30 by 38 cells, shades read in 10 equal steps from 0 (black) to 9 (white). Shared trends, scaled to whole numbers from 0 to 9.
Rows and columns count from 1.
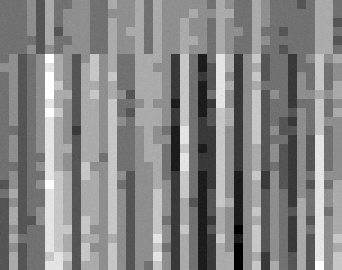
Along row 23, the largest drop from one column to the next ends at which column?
27
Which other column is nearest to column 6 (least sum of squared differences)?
36
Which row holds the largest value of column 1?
8
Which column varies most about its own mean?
23
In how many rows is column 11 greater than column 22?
24
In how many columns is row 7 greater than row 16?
11
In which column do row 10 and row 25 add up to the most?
6
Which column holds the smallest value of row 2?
5
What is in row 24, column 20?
2
